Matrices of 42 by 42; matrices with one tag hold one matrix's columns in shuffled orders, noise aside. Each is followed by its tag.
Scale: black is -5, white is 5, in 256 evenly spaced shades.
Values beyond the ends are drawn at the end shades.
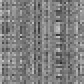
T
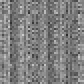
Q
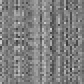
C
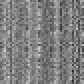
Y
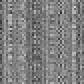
Q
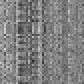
T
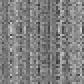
T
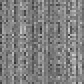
T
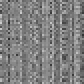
Q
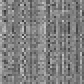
T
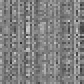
T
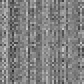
Y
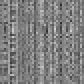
T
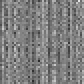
Y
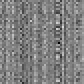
Q
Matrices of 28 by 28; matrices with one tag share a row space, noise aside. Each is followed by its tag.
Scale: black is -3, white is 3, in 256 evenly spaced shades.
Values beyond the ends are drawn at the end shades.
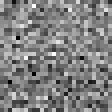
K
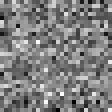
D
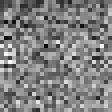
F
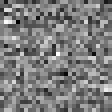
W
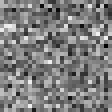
F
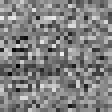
D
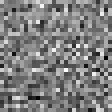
K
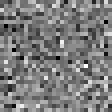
F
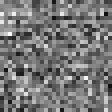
F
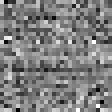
W
